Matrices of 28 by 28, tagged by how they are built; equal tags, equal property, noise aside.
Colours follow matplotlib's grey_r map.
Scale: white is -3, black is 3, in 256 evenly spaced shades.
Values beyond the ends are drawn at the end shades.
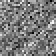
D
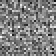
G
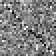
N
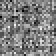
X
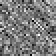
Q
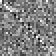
N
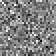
N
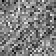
D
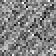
D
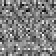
G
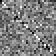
N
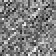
D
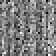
X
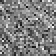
Q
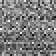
G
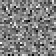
G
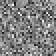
G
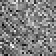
Q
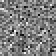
G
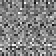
G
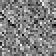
Q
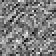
D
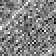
D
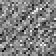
D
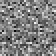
G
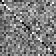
N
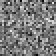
G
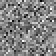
D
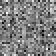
X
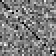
N
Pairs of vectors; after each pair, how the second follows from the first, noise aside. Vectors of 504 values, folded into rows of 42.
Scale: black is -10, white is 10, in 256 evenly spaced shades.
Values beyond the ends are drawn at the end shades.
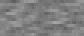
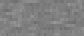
shrunk.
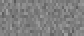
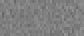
shrunk.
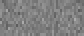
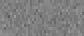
reversed, negated, shrunk.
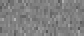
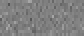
wrapped around, negated, partly zeroed.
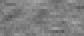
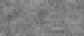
shrunk.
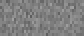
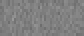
shrunk.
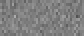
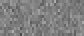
shuffled.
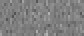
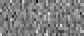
scaled up.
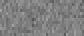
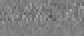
reversed, partly zeroed.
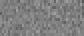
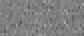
wrapped around, negated, partly zeroed.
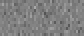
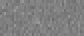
reversed, negated, shrunk.
